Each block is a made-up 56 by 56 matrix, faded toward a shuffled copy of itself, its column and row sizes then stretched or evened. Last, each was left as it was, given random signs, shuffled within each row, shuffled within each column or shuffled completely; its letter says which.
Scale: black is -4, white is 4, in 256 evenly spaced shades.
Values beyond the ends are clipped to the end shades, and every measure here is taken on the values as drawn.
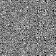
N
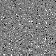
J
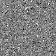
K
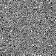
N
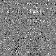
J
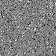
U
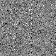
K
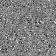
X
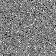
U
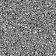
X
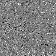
X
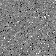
U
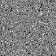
J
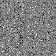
K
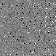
J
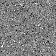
X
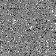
N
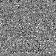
X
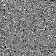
N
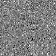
J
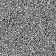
U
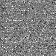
X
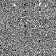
J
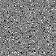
J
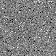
X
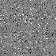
N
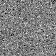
U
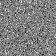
U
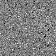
K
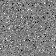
X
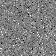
U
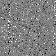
K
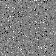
K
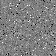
U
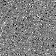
X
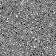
U
